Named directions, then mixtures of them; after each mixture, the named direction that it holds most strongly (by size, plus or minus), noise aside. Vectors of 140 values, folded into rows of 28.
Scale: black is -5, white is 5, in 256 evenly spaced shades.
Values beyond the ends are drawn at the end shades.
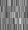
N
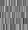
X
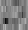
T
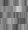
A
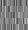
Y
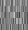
Y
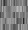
A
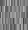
X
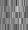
N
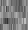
T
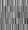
Y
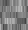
A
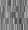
N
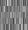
X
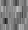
T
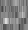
T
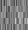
Y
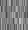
N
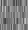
Y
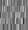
X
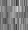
N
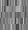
X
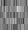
A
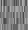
Y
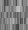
A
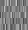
X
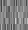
Y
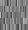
X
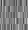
Y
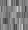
N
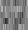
T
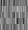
Y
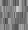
A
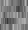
A
